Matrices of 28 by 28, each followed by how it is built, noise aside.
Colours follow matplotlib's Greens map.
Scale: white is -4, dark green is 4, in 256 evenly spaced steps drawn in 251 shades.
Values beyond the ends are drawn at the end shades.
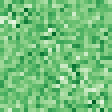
block diagonal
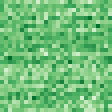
blocks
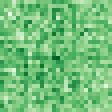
blocks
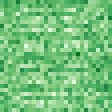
blocks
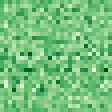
uneven rows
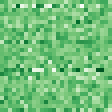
uneven rows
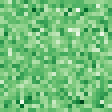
uneven rows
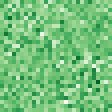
block diagonal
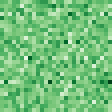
uneven rows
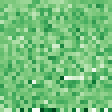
uneven rows
